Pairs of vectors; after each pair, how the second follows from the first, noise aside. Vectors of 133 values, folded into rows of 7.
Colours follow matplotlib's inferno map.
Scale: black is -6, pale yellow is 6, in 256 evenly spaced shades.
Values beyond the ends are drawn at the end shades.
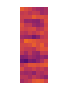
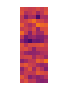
wrapped around.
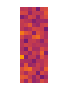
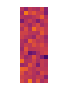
reversed, negated, partly zeroed.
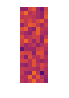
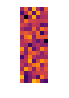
reversed, scaled up.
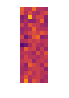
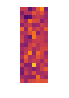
wrapped around.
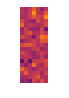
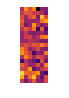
reversed, scaled up.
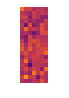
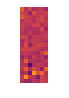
partly zeroed.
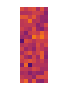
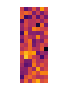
reversed, scaled up.
